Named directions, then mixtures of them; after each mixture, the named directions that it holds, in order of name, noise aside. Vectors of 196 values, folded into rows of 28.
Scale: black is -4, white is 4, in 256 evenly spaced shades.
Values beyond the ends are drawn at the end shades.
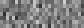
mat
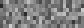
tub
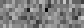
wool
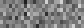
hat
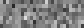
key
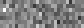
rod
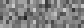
key, wool.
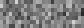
mat, tub.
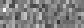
rod.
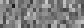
key, mat.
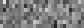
key, rod, wool.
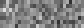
rod, tub.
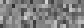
key.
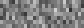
mat, tub.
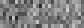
hat, mat.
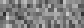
hat, mat.
